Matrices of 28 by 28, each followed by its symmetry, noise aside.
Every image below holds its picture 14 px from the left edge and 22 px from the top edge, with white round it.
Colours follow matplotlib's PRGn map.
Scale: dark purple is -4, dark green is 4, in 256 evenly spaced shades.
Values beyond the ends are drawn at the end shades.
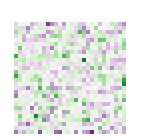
same after a half turn.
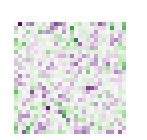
same after a half turn.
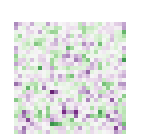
mirrored left to right.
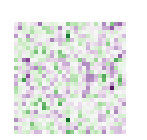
mirrored top to bottom.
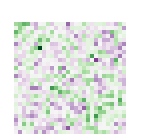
symmetric.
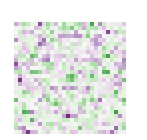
mirrored left to right.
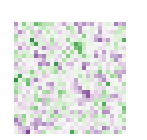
no symmetry.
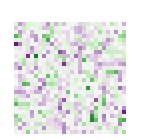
same after a half turn.
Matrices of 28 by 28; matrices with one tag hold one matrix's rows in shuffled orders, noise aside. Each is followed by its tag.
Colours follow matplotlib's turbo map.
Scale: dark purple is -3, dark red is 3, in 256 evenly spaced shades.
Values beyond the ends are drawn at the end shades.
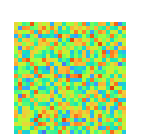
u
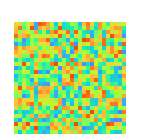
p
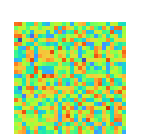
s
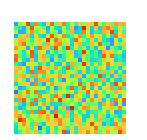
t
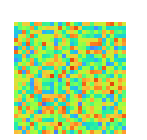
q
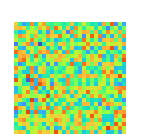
t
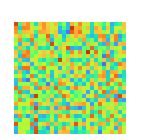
u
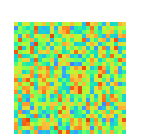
u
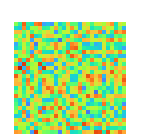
q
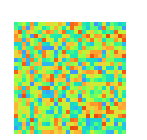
q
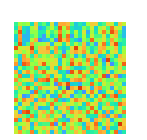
u
